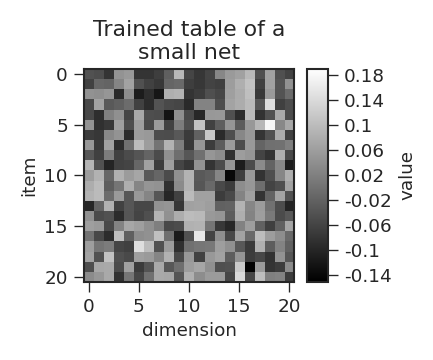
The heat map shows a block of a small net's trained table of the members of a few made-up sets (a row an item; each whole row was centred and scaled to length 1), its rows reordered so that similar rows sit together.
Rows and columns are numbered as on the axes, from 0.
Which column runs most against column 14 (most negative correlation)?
10
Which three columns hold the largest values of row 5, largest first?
18, 11, 17
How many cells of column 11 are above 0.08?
4
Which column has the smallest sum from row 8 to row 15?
14
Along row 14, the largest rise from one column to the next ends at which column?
7
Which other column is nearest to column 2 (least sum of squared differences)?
12
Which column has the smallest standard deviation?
19
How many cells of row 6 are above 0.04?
6
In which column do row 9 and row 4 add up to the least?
15
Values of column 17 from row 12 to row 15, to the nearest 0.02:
-0.08 0.06 0.06 -0.02
